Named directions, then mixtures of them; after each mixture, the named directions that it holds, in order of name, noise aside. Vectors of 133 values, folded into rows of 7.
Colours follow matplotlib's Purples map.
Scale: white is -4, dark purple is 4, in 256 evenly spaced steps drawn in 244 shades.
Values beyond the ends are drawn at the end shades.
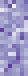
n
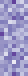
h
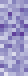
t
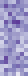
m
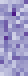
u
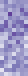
m, t.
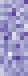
n, u.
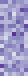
t, u.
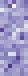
n.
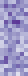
m.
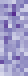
m, u.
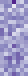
h, n.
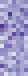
t.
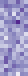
m, u.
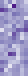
n.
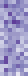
m.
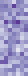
m, n.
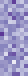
h.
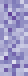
h, m.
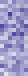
t.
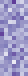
h.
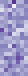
h, n.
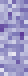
n, t.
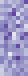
n, u.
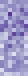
m, t.
